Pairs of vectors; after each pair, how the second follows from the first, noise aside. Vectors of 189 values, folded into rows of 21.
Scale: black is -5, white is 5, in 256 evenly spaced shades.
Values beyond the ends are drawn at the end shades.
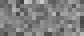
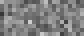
reversed.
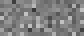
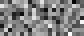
reversed, negated, scaled up.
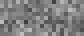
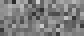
wrapped around, negated.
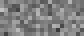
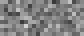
wrapped around, negated.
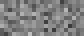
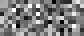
reversed, negated, scaled up.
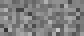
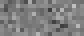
reversed, partly zeroed.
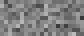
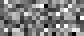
negated, scaled up.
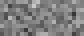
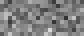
reversed.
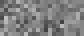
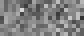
reversed.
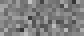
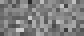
negated.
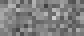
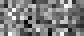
reversed, negated, scaled up.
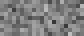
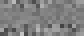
reversed, partly zeroed.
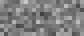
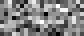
reversed, negated, scaled up.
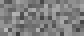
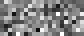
negated, scaled up.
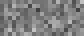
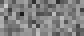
wrapped around, negated.
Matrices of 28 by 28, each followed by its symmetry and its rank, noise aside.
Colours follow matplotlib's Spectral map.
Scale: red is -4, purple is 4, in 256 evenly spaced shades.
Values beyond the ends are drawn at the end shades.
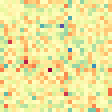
antisymmetric, rank six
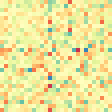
antisymmetric, rank six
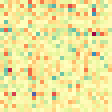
antisymmetric, rank four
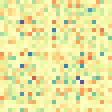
symmetric, rank five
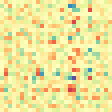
no symmetry, rank four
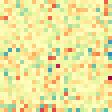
antisymmetric, rank six
